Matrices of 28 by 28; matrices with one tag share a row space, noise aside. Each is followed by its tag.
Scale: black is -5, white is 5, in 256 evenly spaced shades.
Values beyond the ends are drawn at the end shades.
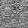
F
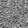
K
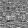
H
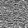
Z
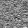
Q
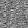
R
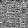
H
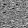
R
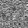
K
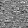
F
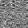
R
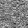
F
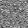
K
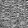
F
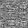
H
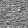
H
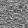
Z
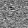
R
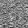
R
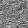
H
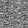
Q
